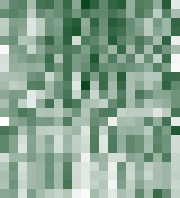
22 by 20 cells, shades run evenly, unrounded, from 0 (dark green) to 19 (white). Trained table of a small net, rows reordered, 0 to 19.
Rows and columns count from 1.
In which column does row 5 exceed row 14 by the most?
4
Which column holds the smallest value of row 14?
19
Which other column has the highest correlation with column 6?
8
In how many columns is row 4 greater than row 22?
7
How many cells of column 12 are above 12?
7
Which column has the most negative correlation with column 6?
20
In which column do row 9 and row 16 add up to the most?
9
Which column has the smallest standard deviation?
2
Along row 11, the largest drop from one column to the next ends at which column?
10
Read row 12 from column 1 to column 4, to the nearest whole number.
12 8 14 17
